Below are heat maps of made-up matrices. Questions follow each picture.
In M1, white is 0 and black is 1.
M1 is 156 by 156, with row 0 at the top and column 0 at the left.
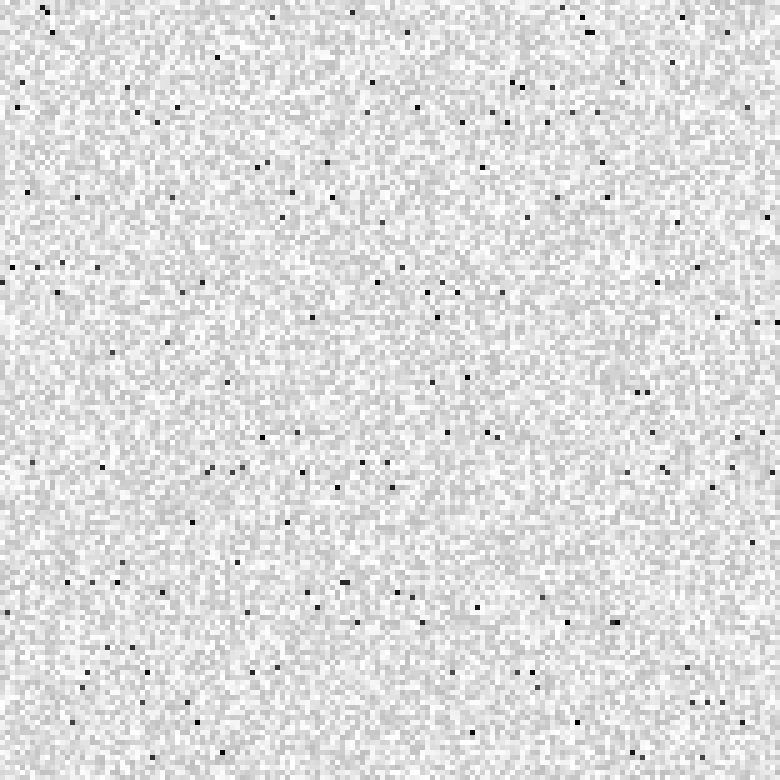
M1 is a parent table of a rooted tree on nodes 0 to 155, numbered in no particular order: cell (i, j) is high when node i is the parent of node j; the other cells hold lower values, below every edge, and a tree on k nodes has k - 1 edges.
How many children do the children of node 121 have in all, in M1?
3
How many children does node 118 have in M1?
3
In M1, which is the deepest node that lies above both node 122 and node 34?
39
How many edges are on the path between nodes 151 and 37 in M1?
2
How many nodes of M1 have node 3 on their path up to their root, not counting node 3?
11
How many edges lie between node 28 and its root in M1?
3
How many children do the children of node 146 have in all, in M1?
6
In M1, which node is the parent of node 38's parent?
17
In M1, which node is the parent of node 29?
134
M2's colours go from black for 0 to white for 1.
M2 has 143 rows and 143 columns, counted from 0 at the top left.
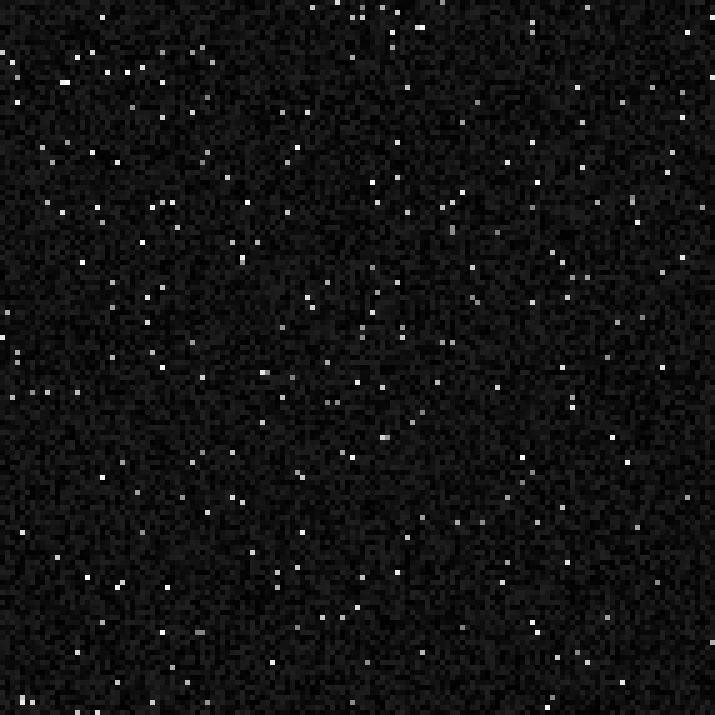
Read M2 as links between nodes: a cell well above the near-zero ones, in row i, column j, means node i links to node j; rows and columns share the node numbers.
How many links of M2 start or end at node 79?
8
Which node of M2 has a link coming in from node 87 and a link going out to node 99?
node 77
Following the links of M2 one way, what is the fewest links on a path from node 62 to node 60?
5
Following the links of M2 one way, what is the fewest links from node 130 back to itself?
3
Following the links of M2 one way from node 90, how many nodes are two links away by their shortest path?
10
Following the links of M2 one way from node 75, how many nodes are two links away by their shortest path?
7
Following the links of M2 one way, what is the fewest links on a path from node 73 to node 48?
6
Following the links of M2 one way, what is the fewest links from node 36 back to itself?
6
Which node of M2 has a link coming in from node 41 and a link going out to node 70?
node 140
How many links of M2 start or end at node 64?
3
